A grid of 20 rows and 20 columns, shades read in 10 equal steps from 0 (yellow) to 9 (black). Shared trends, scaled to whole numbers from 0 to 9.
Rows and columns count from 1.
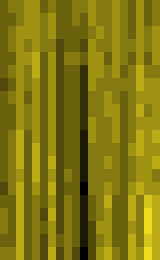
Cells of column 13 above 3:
15
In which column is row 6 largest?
11
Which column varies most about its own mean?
19
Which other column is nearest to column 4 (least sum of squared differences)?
16
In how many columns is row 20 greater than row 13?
5
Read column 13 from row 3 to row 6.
3 4 3 3
